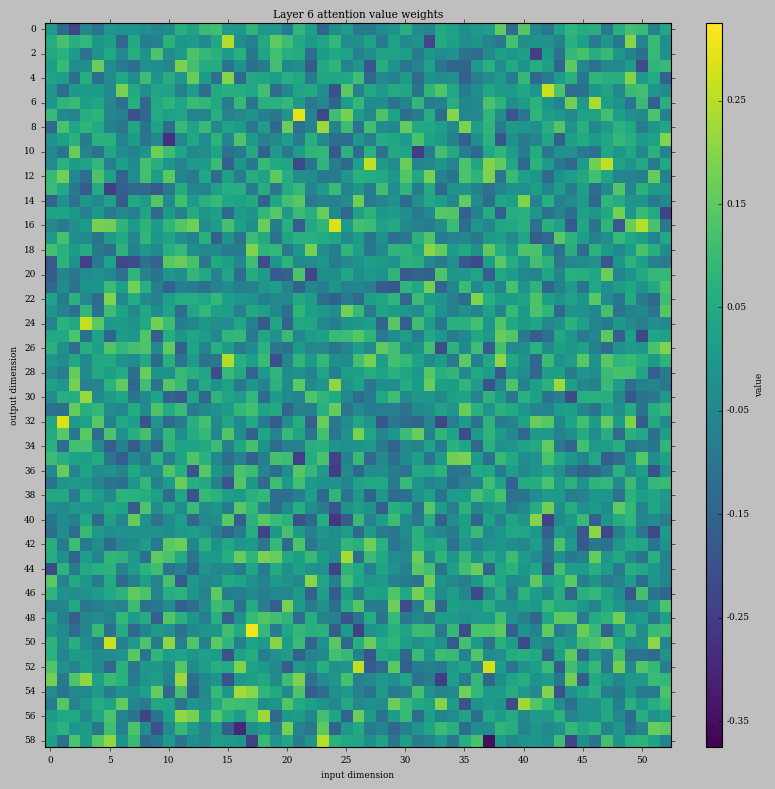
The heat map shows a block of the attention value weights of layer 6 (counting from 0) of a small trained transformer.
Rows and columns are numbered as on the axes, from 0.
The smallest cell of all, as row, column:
58, 37
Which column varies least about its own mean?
13
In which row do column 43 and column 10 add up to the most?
29
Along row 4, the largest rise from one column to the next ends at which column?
15
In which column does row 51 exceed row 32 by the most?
33
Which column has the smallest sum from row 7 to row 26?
6
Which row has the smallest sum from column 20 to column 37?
32
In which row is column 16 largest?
54
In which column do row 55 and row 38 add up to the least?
39
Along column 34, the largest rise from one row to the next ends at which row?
51
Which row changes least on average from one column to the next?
31
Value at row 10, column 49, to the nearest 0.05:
0.05
